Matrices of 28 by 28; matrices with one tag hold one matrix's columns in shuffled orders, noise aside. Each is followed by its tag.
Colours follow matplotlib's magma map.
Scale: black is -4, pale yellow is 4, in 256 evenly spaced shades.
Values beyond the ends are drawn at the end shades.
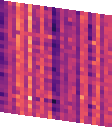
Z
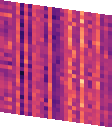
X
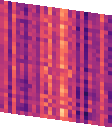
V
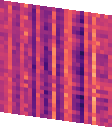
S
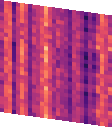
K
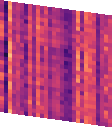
K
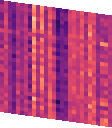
Z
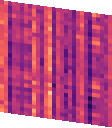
S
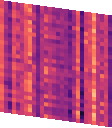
V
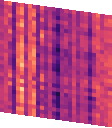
S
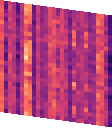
K
